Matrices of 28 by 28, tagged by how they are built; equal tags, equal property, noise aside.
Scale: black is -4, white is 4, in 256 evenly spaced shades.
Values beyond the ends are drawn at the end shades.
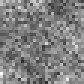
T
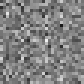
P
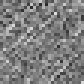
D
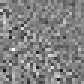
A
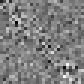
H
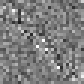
H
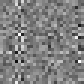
P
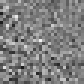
A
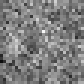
T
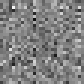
P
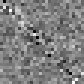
H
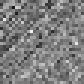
D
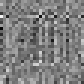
P
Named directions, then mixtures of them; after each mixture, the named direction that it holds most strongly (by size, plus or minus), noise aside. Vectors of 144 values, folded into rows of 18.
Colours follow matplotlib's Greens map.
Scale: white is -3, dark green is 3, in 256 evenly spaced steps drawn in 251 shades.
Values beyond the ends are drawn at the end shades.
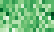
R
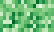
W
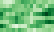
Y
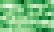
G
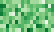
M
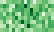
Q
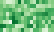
W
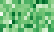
W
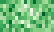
Q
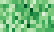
Q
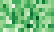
W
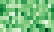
M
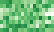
Y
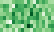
Q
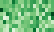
R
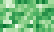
W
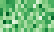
W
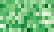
M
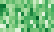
M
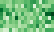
R
